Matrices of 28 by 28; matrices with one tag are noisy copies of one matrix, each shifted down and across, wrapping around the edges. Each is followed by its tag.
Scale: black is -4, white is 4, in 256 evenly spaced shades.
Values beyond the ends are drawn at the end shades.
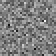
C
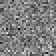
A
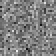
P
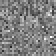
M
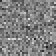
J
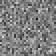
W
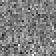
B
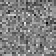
J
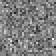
B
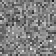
M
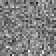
B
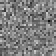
B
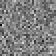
W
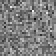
B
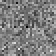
M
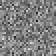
W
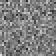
W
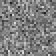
B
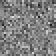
J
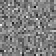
W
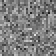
M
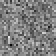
B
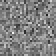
W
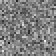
B
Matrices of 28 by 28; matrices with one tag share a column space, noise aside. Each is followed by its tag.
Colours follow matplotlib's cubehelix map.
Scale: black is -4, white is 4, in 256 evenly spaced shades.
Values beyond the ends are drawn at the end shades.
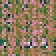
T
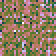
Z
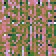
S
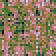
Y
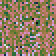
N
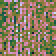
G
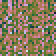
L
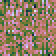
Y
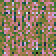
G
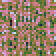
G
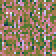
G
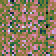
L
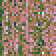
G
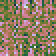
N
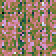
G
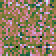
N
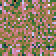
N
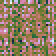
T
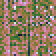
S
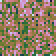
Y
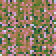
L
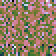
N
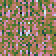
Y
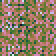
L
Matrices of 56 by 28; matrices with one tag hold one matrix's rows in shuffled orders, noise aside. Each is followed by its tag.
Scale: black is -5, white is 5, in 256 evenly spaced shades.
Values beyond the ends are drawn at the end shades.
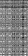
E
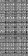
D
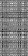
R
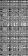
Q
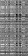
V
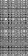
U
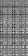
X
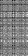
X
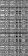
V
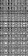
U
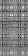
R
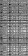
Q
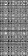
U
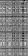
E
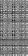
X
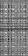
U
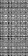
U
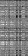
V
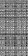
D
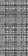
D
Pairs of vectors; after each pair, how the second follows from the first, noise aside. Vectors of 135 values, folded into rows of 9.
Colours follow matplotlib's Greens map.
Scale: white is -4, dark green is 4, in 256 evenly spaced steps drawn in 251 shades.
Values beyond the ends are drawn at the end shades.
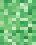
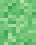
reversed, shrunk.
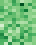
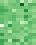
partly zeroed.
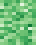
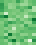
reversed, negated, partly zeroed.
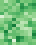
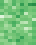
partly zeroed.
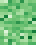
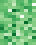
shuffled.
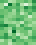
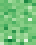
reversed, negated, partly zeroed.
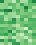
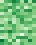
sign-scrambled.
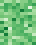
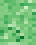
wrapped around, partly zeroed.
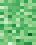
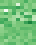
reversed, negated, partly zeroed.
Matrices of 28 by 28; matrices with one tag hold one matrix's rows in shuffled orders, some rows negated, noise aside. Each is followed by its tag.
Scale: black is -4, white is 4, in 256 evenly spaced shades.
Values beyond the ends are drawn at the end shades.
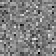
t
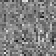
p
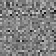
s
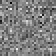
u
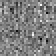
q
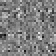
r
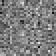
t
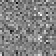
q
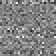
s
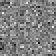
t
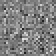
p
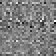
s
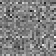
s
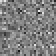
r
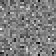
t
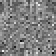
t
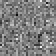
q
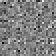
r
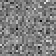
q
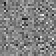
p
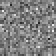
t
